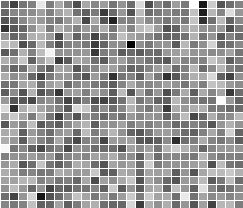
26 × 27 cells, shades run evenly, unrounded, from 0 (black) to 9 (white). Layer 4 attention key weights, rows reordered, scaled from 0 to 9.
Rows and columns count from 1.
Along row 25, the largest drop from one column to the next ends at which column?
5
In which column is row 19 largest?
1
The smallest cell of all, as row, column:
6, 15
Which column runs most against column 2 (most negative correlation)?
22
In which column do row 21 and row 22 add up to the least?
12
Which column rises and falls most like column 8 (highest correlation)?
14
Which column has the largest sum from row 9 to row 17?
25
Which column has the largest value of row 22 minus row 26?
24
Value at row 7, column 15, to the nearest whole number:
4
